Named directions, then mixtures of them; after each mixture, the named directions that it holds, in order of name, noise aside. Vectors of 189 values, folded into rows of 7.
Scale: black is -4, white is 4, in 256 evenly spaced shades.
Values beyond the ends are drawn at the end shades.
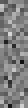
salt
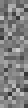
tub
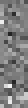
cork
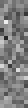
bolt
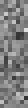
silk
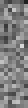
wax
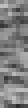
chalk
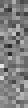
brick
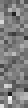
cork, tub.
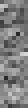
brick, chalk, salt.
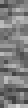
chalk.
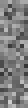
cork, wax.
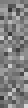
tub.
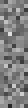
bolt, salt, tub.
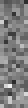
cork, wax.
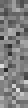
brick, tub.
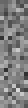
brick, tub.
